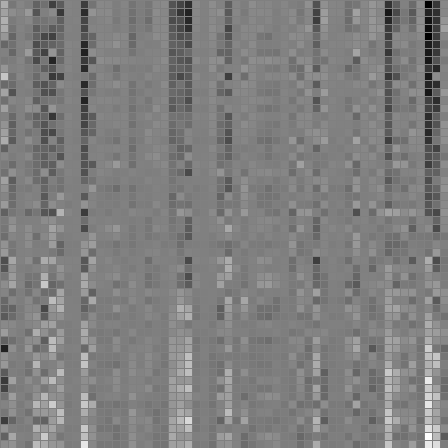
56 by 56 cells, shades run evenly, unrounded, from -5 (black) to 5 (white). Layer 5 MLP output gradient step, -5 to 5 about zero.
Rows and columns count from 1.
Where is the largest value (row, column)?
55, 54
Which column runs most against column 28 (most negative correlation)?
31
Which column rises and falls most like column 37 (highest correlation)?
45
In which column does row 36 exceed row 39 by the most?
6
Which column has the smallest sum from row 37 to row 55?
1
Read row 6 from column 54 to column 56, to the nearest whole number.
-4 -3 0
